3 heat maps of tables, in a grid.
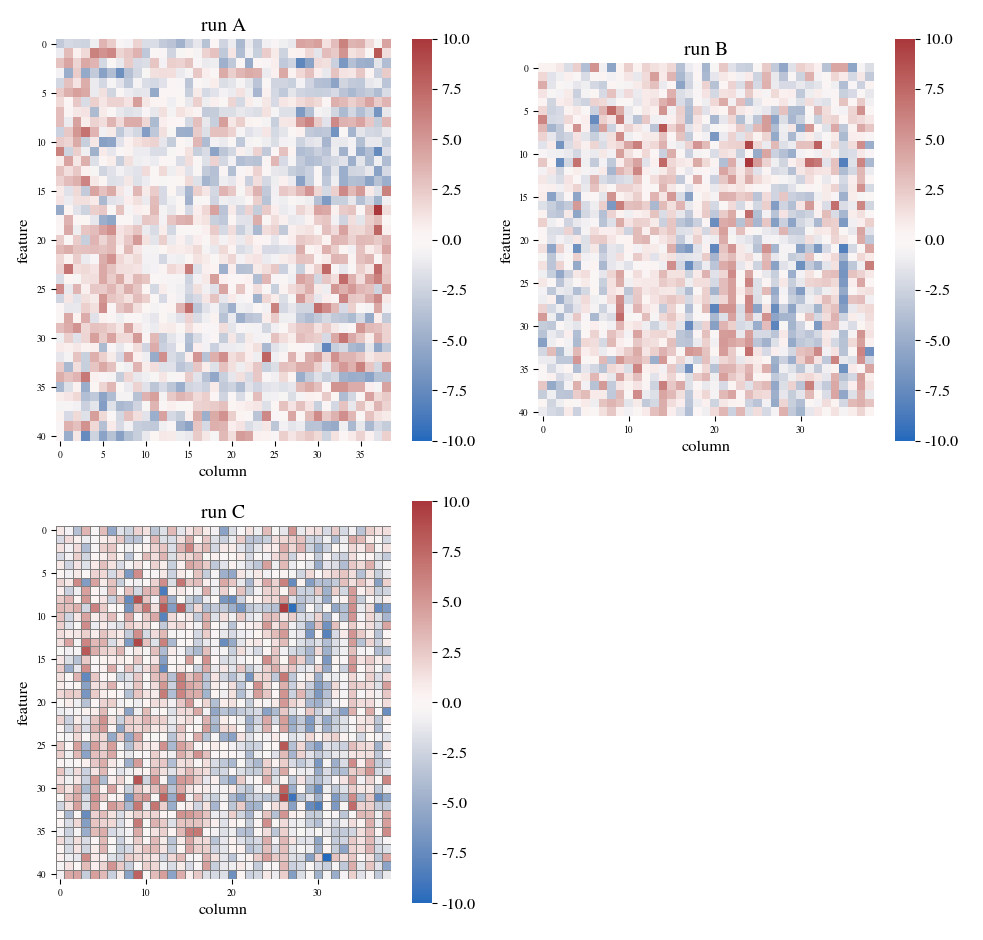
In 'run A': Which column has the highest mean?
2
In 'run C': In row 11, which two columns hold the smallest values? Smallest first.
31, 29
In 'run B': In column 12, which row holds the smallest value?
39
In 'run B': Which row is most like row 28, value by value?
18
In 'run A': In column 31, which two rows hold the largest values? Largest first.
23, 27
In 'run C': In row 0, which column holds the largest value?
27
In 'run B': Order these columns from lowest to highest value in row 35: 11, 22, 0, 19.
0, 19, 22, 11
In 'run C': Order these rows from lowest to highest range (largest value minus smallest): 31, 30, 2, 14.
2, 14, 30, 31
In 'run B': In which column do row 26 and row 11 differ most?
4
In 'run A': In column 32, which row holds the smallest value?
9
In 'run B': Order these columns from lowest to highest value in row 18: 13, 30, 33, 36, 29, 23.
29, 23, 30, 36, 13, 33
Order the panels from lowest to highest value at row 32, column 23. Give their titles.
run C, run A, run B
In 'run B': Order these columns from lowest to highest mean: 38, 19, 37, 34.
38, 19, 34, 37
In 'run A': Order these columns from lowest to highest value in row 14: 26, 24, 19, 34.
34, 24, 19, 26
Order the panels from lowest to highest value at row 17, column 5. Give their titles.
run B, run C, run A
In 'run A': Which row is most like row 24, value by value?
26
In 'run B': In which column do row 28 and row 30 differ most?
24
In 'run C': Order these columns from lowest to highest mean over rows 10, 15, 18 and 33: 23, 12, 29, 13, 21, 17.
29, 12, 21, 13, 23, 17
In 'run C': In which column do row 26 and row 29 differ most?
9
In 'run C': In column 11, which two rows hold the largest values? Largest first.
32, 29
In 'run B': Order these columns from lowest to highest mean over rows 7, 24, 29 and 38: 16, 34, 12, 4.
12, 16, 4, 34
